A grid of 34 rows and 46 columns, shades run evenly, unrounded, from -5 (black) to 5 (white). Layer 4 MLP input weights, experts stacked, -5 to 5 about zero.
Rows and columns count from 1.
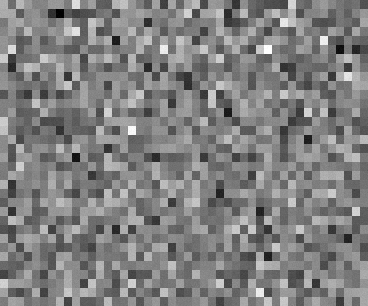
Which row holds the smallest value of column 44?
27
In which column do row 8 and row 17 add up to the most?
8
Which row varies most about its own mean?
6
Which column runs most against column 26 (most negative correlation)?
45
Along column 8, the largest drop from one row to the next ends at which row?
2
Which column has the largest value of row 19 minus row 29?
34
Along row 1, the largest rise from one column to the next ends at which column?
37
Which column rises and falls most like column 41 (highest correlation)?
14
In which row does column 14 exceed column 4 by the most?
13
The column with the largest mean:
17
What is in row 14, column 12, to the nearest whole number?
0
